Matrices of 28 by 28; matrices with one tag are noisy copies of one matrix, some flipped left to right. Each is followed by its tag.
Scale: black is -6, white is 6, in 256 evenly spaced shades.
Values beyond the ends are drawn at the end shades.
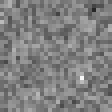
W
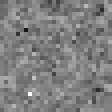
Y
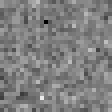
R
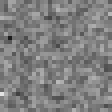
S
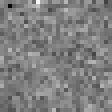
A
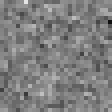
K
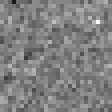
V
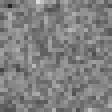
A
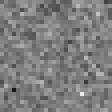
Y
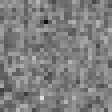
R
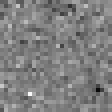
Y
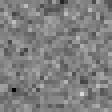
Y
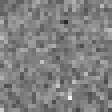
R
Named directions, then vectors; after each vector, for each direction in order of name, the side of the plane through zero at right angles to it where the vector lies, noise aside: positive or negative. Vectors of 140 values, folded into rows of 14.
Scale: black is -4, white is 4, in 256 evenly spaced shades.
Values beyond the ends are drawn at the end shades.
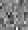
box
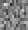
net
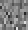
positive, positive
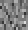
positive, positive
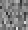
positive, positive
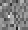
negative, positive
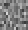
negative, negative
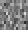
negative, negative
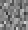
positive, positive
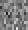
positive, positive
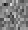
positive, negative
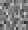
negative, negative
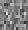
negative, negative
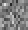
negative, positive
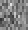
positive, negative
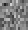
positive, negative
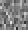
negative, negative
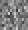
positive, negative
